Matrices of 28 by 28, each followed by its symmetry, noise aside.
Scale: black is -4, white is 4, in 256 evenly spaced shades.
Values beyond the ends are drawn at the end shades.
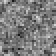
symmetric across the other diagonal.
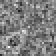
symmetric across the other diagonal.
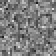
symmetric.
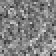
symmetric.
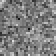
symmetric.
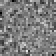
symmetric.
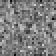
same after a half turn.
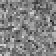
no symmetry.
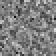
antisymmetric.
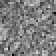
symmetric.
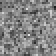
no symmetry.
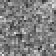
symmetric across the other diagonal.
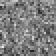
no symmetry.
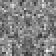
mirrored left to right.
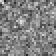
symmetric.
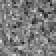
symmetric across the other diagonal.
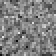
symmetric across the other diagonal.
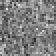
antisymmetric.
